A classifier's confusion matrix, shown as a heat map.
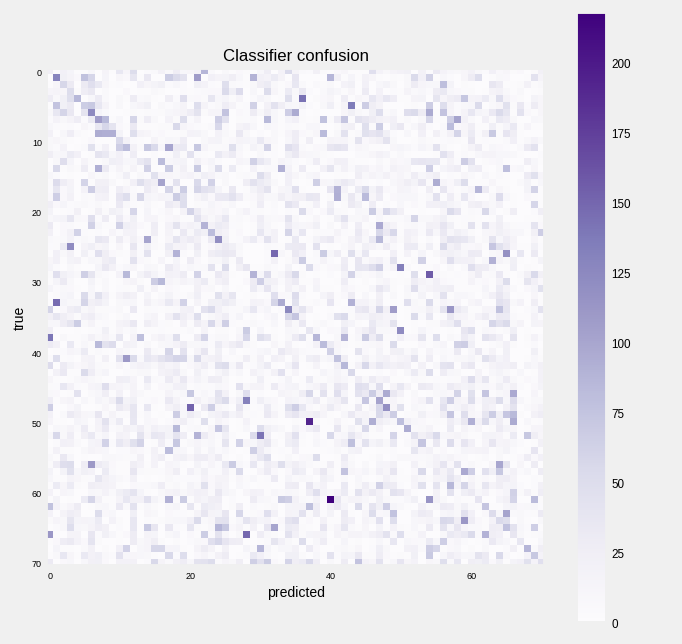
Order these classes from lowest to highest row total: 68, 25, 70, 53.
68, 25, 53, 70
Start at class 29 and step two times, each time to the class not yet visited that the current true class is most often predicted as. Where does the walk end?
17
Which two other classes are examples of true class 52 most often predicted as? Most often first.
30, 21
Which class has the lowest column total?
67
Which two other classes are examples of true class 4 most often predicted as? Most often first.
36, 59
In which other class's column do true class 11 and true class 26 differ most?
32
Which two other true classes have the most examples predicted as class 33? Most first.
14, 61
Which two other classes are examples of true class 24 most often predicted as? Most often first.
14, 47
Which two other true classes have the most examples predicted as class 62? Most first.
66, 46
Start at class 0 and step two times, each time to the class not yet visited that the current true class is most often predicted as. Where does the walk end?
47
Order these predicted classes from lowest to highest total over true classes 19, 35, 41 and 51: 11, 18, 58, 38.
58, 38, 11, 18
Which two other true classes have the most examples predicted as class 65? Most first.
26, 63
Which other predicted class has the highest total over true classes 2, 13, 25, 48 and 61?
40
